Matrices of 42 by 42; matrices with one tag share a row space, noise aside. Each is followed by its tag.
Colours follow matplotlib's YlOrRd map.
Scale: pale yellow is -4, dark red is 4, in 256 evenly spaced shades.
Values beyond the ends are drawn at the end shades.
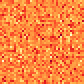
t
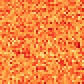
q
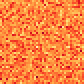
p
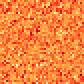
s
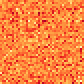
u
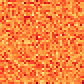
s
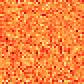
s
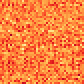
q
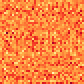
u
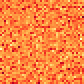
p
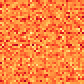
p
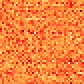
u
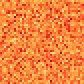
t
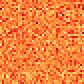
p
